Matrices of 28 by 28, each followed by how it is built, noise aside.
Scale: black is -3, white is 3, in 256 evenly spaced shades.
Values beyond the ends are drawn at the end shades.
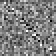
banded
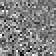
lower triangular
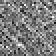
Toeplitz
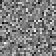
noise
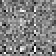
low rank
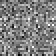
repeating columns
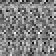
repeating columns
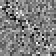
banded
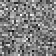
noise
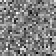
noise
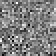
low rank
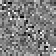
banded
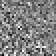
lower triangular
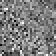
lower triangular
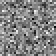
noise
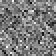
Toeplitz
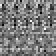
repeating columns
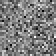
noise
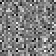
low rank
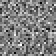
repeating columns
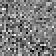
lower triangular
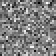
noise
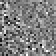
lower triangular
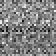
repeating columns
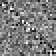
banded
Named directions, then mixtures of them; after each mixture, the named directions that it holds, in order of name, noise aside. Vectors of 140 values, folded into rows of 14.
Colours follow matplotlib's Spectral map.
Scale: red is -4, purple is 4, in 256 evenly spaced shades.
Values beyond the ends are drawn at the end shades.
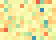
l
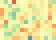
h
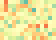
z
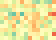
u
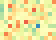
h, l, z.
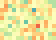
h, z.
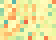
h.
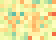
u.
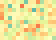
h, l, z.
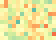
u, z.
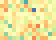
z.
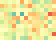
u.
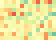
l, u, z.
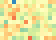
h.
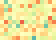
h, l.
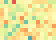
h.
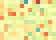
l, u, z.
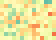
h, u, z.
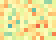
h, u, z.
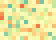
h, l, z.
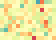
l.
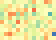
h, u, z.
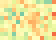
u.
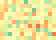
h, z.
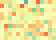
l, z.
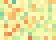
h.
